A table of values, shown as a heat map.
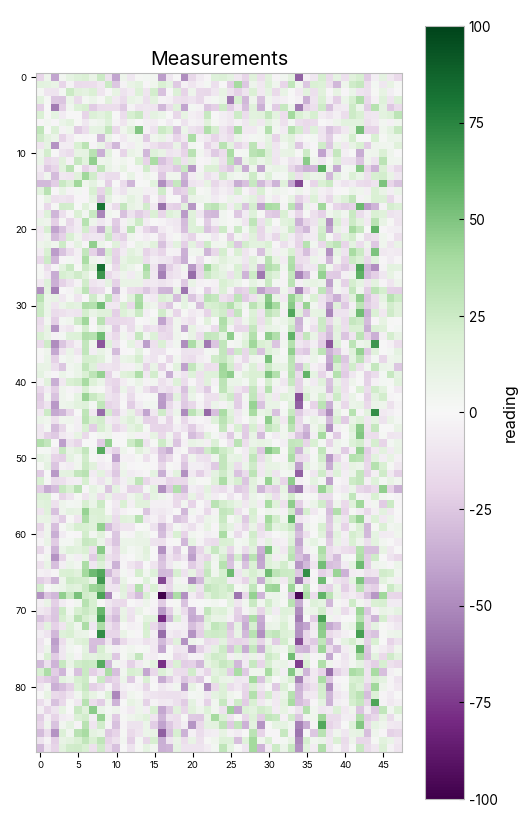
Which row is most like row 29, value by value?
7
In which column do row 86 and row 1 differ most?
16
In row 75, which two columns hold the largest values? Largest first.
42, 37
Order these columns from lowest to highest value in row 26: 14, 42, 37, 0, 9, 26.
9, 0, 26, 14, 37, 42
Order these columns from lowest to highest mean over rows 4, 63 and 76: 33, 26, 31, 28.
31, 26, 28, 33
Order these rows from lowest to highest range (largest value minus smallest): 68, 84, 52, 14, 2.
2, 84, 52, 14, 68
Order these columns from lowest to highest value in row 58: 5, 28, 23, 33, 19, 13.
19, 5, 23, 28, 13, 33
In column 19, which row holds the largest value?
12
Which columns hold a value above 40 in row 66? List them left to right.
8, 37, 42
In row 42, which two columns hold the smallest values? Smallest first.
34, 16
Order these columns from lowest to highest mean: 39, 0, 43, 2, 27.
2, 43, 27, 0, 39
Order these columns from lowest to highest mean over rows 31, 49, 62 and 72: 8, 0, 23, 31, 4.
0, 4, 31, 23, 8
